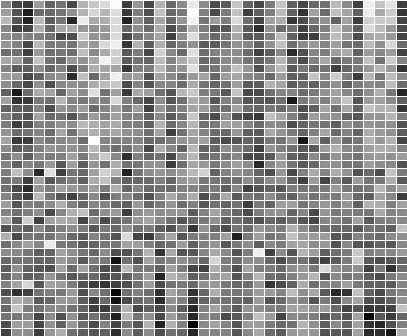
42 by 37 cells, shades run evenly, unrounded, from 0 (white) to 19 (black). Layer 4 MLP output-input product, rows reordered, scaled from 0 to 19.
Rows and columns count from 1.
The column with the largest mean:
3
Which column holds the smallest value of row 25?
4
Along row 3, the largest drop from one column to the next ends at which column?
8
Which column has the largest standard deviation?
11
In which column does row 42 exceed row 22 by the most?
36
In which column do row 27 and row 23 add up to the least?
10
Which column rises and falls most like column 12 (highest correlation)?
27
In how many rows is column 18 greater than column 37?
17
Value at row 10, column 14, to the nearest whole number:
13
